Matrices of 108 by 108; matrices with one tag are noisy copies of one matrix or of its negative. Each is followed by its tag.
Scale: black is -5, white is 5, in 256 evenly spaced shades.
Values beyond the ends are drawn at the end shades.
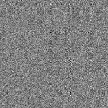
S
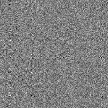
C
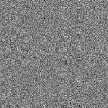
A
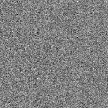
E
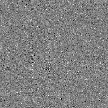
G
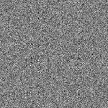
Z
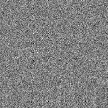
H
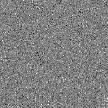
H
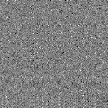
H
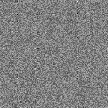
E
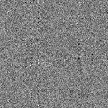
Z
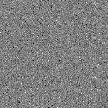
H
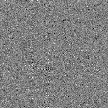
G
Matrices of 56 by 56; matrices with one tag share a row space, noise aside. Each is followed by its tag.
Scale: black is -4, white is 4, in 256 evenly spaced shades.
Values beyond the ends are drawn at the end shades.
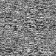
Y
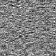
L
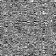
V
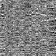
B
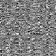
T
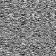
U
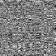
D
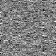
V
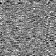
T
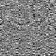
T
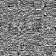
D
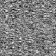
L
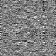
V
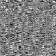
L
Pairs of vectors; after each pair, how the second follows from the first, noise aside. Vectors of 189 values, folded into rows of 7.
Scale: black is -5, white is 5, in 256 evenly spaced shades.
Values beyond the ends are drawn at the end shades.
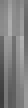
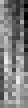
reversed, scaled up.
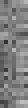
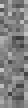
wrapped around, negated.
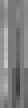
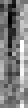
reversed, scaled up.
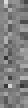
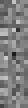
wrapped around, negated.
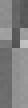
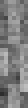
wrapped around, negated.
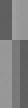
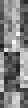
wrapped around, negated, scaled up.
